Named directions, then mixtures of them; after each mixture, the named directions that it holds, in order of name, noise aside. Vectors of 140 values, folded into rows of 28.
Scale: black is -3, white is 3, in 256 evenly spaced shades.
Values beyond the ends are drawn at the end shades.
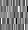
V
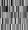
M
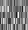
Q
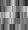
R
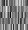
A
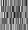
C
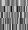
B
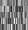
B, Q.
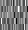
V.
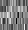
Q, R, V.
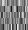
B.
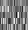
Q.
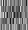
C.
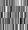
A, B.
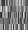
A.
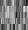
Q, R.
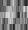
R.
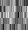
B, R.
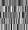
B.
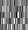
Q.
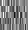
B, C, V.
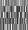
B, C.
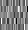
V.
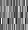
Q, V.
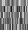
B.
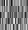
A, M, Q.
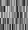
B, R, V.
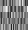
A, M, V.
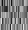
M.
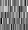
M, V.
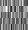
A, M.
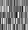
Q.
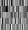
M.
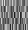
B, C, V.
